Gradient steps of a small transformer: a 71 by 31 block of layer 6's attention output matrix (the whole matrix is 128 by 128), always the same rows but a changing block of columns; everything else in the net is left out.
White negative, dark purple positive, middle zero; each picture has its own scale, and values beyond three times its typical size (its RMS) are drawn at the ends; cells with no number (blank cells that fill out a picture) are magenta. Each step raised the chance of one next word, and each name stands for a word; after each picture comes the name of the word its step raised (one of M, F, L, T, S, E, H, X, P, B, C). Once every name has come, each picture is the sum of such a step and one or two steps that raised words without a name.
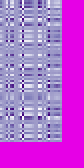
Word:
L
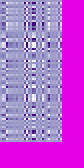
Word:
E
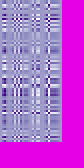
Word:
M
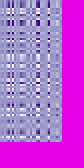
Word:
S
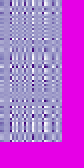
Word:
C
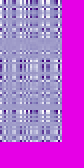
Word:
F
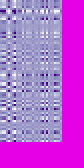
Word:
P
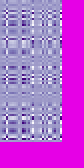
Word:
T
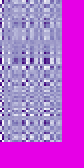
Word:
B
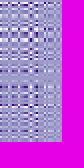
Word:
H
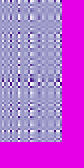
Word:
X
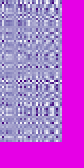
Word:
S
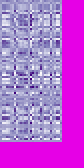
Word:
T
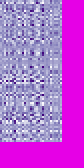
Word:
T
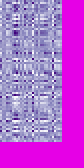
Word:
F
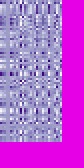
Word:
E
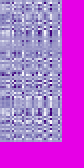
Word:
L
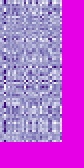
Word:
C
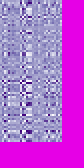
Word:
S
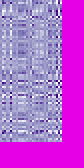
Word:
P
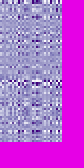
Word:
X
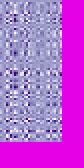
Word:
E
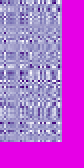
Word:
C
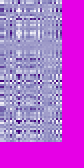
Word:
P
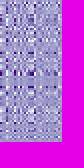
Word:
H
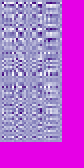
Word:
H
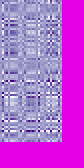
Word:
X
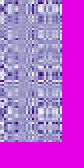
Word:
C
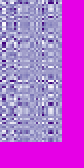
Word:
E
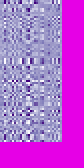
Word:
B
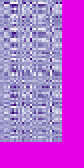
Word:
H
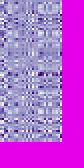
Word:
E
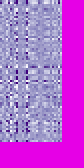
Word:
C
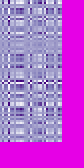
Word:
S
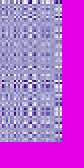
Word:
L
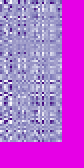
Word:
F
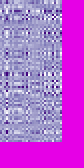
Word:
P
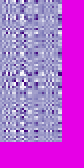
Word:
X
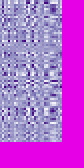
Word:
L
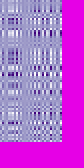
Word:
B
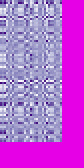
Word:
S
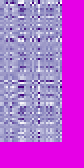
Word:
H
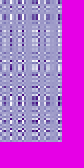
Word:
F
